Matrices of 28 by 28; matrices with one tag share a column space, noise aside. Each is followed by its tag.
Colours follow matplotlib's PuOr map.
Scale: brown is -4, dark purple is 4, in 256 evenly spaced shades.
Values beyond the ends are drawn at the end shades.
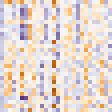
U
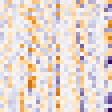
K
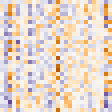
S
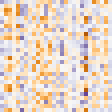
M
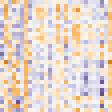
U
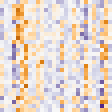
U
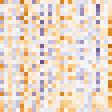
S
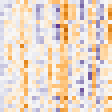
U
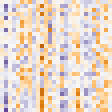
K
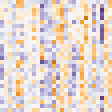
U
